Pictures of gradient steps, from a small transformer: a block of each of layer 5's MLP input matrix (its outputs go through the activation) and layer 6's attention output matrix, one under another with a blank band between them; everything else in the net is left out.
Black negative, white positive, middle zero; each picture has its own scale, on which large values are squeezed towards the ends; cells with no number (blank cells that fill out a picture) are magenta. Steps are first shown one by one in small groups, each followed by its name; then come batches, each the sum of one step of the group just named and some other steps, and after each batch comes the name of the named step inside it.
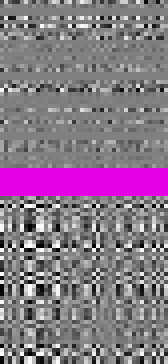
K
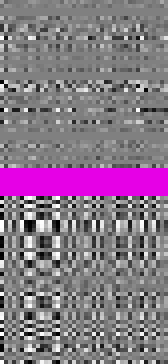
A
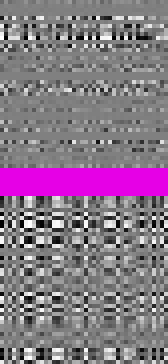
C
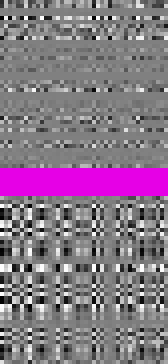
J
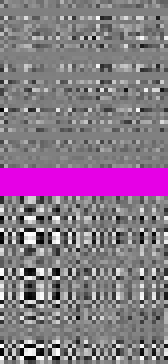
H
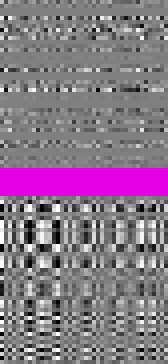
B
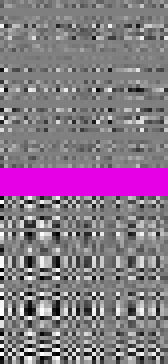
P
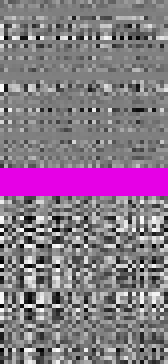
C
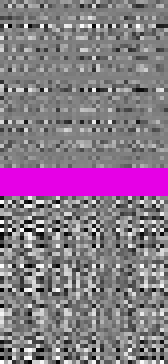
A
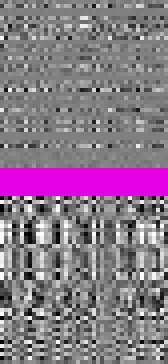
B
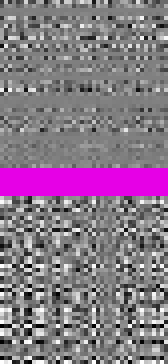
J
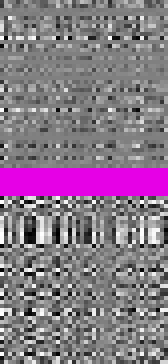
P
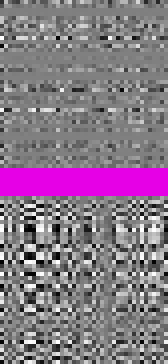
K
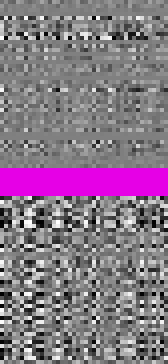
C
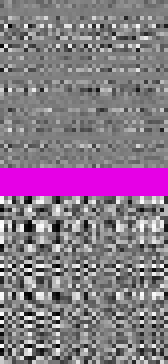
B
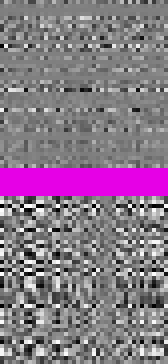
K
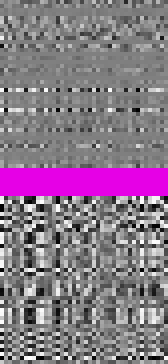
B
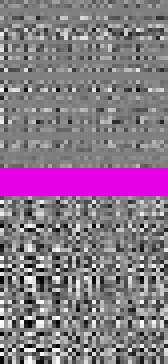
P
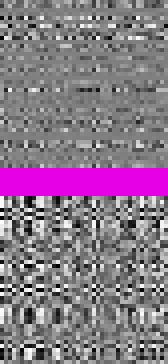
J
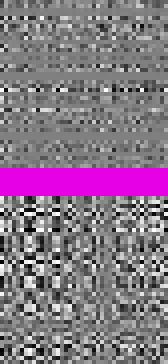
J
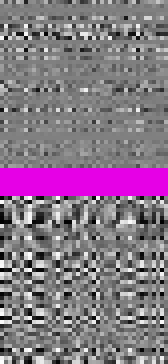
A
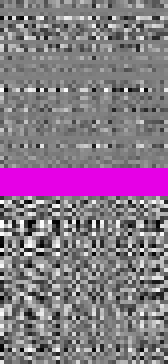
A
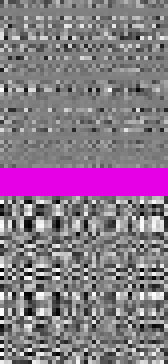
P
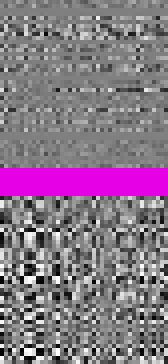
H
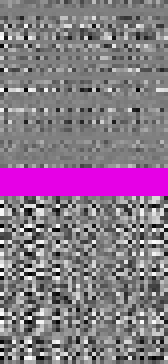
P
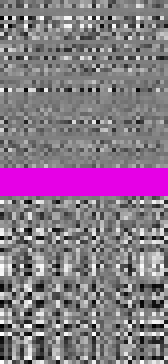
J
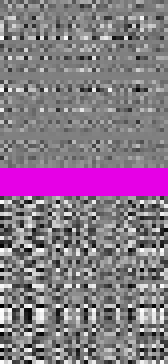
C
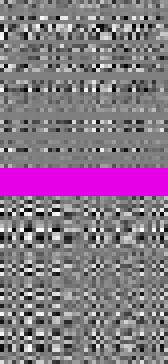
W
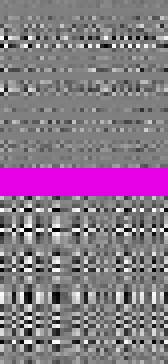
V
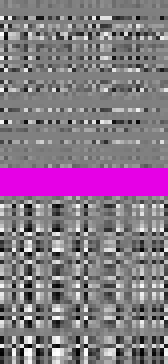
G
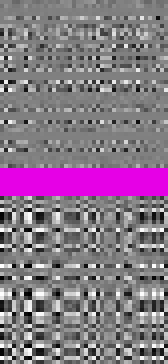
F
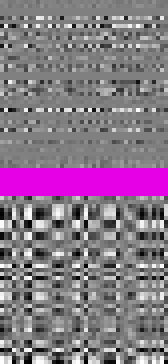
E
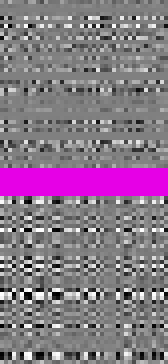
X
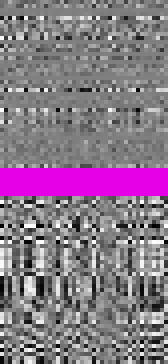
F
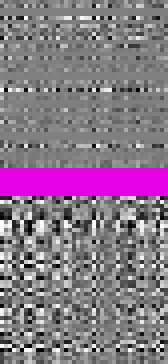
F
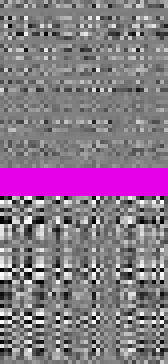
X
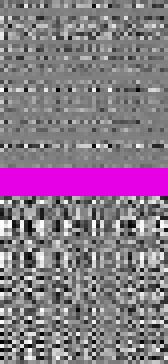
G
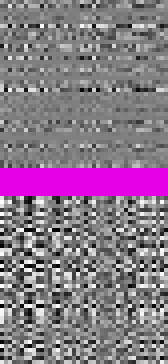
V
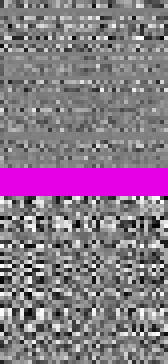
X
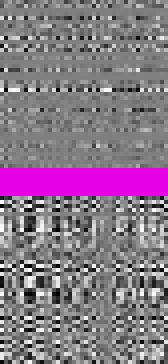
V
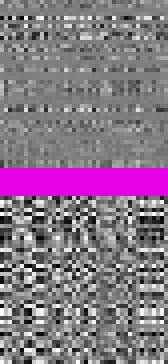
E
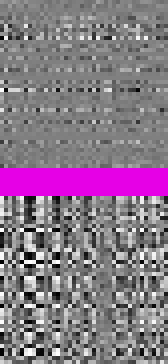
X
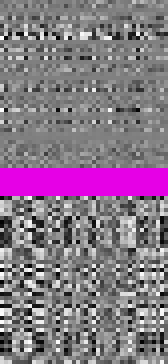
W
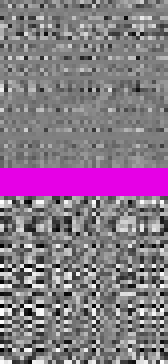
E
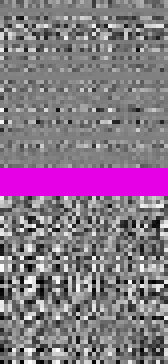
G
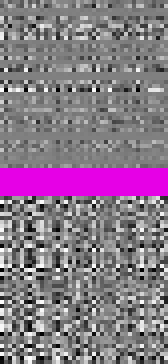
G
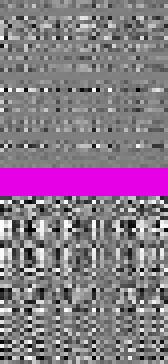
V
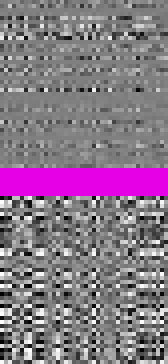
G
